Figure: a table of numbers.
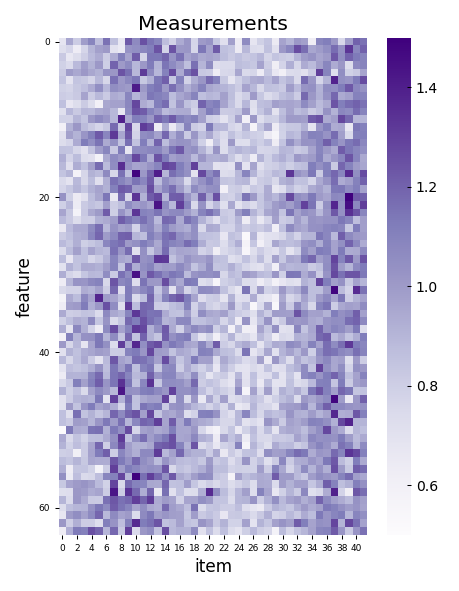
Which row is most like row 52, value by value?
16
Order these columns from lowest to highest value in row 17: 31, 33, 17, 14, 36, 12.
14, 33, 17, 36, 12, 31
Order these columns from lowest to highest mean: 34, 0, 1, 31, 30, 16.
0, 1, 30, 31, 34, 16
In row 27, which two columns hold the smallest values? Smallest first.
25, 21
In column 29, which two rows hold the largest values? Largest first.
56, 55
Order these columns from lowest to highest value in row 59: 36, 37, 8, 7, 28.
28, 37, 36, 8, 7
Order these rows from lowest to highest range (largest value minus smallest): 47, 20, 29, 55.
47, 29, 55, 20
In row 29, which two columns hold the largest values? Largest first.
37, 9
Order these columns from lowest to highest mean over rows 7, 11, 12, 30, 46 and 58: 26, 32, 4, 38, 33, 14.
26, 32, 4, 38, 33, 14
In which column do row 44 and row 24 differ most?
8
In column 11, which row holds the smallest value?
2
